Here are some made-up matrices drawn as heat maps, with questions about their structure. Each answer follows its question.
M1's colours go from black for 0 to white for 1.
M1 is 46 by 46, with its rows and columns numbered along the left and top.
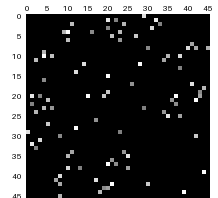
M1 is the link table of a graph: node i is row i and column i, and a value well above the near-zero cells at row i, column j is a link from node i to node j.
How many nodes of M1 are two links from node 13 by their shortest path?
2
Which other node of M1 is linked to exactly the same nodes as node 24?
node 11
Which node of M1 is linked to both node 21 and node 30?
node 42
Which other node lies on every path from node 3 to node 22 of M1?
node 20
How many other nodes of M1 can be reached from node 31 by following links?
9
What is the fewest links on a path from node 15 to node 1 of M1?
2
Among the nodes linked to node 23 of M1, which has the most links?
node 4
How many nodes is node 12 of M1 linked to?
2
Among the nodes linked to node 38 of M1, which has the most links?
node 10
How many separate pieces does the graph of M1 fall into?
7
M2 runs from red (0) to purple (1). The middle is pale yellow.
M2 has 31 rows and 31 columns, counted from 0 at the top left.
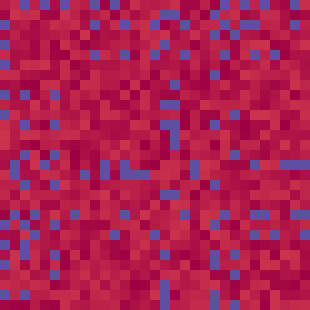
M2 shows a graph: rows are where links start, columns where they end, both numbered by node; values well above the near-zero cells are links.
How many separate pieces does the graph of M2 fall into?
2
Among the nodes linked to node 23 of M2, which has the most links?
node 25
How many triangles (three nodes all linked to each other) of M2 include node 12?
0
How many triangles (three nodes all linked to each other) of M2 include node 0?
4
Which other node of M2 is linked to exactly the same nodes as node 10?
node 19
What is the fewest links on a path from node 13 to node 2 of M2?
3
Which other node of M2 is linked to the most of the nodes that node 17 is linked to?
node 16
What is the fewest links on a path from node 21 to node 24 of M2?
3
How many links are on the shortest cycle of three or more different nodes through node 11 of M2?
5
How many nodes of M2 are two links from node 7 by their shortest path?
9
